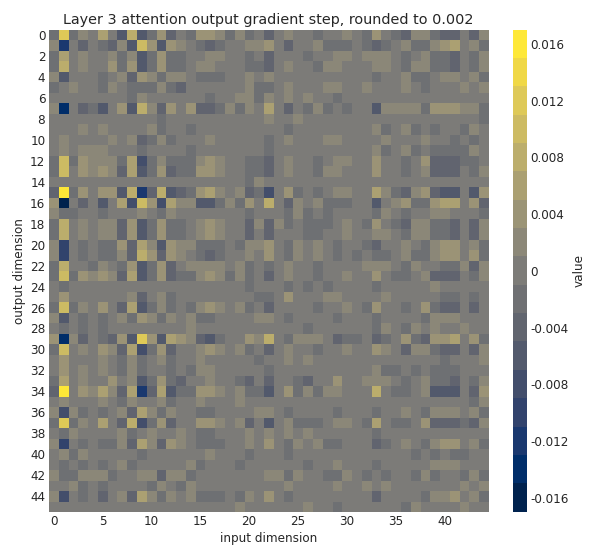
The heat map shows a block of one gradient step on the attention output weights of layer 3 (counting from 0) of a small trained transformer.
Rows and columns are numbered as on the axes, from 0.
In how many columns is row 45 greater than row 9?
9
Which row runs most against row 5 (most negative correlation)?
42
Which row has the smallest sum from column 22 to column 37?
1
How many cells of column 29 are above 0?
13
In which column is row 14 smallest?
20
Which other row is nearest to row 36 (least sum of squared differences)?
27
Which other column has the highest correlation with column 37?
34
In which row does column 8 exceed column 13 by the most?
15
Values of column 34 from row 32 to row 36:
-0.002 0.002 0 0 0
